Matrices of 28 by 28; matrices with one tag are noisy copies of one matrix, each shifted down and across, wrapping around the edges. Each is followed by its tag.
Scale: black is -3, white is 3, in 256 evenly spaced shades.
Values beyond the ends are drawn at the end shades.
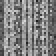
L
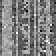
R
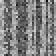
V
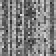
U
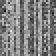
U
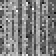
U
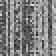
U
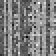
U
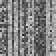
L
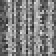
V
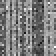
L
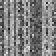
L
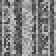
R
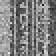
R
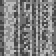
R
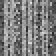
L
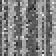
V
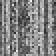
U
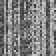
U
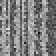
V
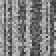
V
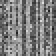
U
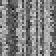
V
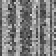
V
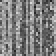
U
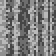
V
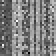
L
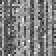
U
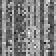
U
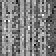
L
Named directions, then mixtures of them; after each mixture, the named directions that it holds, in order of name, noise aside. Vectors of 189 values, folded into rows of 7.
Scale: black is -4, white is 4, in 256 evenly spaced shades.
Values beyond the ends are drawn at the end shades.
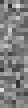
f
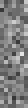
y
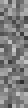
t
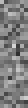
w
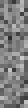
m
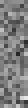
m, w, y.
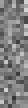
t, y.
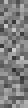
m, t, w.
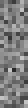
m.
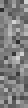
y.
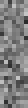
f, t, y.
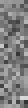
m, w, y.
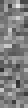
f.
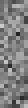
f, m, y.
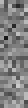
f, m.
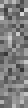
m, t, w.
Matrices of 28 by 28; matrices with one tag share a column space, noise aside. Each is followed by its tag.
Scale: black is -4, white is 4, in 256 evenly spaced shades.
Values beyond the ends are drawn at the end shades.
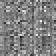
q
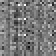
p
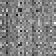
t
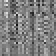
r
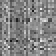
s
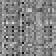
t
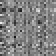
t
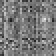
s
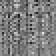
r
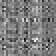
s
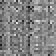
q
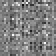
p
